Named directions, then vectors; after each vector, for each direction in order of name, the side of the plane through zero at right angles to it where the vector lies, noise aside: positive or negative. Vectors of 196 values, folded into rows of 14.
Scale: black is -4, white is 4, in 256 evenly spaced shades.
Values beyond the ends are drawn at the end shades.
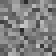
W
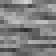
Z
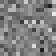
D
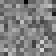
negative, positive, negative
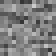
positive, positive, negative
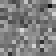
positive, negative, negative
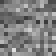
positive, positive, negative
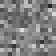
positive, negative, negative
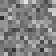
positive, negative, positive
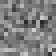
negative, negative, negative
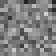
negative, positive, negative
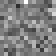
positive, negative, positive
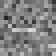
negative, negative, negative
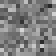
positive, negative, negative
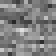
positive, negative, negative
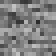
positive, positive, negative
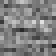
positive, positive, positive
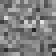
positive, positive, positive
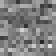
positive, negative, negative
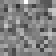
positive, negative, positive
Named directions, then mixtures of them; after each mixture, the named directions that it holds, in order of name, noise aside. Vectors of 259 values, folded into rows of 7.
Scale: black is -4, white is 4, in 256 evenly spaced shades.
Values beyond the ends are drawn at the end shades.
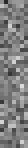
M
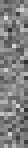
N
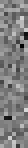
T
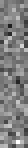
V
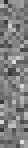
M.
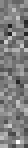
V.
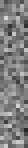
N, V.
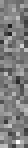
V.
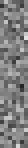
M, T.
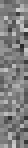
N, T.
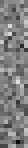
V.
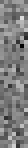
T, V.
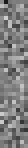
M, N.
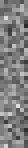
N, V.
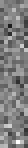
V.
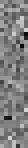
T.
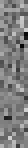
T.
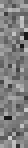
T.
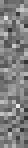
N.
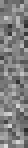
N, V.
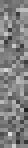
N, V.
